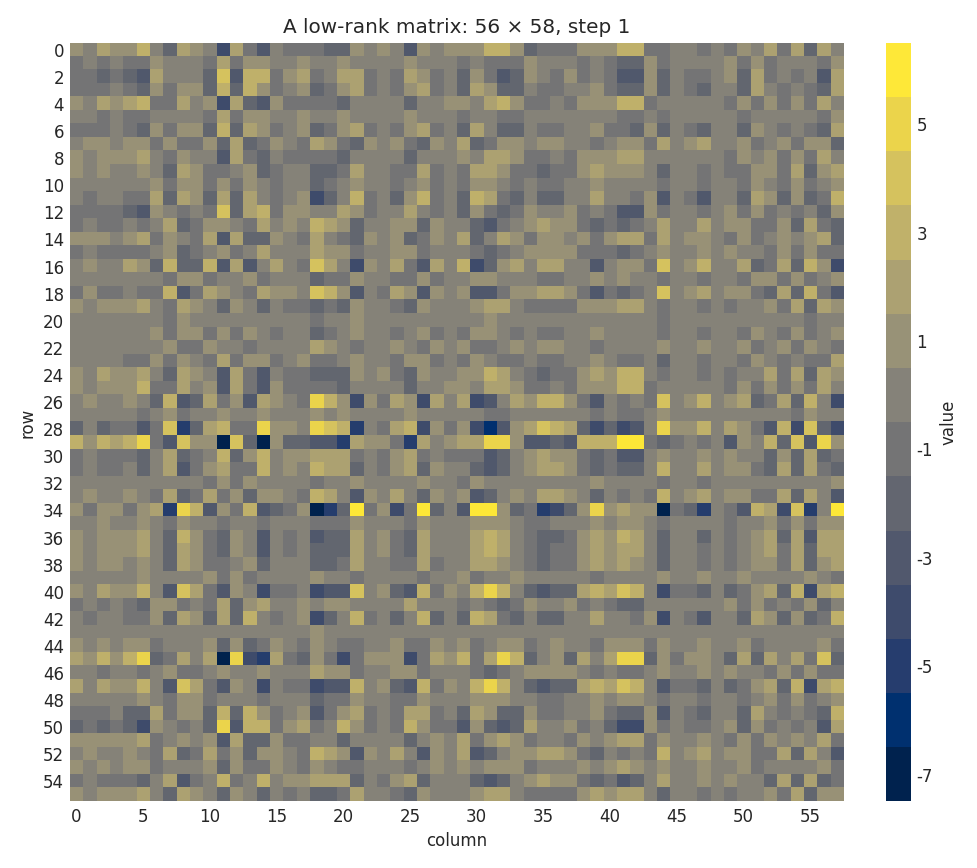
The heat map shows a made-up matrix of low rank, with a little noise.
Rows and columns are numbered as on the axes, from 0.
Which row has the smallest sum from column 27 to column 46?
50
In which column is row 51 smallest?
11
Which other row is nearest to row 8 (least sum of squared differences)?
25
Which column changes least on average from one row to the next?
48
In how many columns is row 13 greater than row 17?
21
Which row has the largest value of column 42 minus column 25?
29
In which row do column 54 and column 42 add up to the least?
28
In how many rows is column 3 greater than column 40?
7
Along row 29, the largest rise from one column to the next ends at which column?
12
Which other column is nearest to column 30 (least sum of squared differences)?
26
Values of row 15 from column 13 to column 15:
0 2 0
